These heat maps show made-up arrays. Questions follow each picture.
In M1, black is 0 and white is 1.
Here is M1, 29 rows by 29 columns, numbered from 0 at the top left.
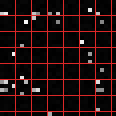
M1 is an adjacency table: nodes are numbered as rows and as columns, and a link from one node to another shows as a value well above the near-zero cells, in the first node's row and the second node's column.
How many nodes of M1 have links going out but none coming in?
12
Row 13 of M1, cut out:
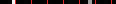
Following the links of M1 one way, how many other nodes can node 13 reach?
10
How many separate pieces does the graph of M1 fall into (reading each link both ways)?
5
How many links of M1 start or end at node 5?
6
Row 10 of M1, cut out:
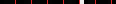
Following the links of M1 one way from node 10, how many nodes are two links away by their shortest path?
4
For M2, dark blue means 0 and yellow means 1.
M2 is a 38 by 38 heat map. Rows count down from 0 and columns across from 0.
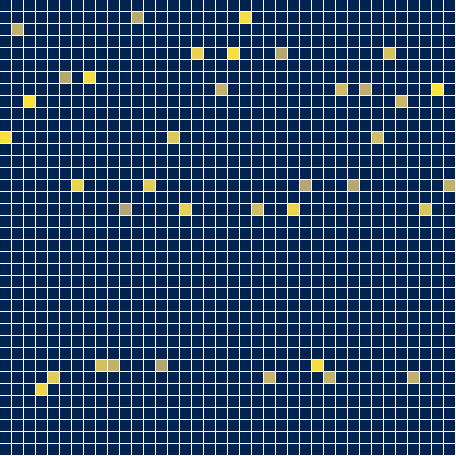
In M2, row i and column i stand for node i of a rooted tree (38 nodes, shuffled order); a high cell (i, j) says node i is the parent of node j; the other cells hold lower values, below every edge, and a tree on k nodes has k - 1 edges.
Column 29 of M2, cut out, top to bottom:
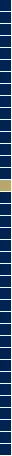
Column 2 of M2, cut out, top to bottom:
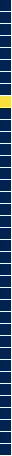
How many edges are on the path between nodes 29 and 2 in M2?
6
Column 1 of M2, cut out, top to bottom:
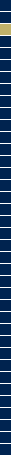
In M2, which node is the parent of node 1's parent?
8
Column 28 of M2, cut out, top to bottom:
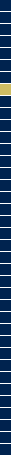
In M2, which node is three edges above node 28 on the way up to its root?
15
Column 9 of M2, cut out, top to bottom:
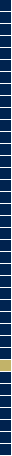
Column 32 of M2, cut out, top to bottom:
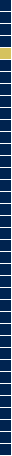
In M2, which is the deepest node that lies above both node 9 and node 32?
30
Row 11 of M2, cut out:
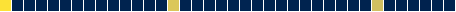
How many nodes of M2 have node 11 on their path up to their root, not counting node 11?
12
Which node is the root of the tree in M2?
17
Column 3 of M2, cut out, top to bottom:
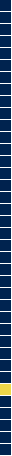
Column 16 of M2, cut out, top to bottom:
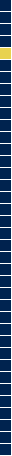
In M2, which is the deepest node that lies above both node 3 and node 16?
4
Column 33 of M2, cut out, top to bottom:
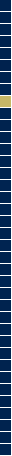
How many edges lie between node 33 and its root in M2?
6
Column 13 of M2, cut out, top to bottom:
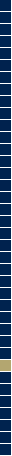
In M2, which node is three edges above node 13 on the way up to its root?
6
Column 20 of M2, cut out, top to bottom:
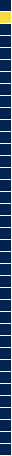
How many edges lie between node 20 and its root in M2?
8
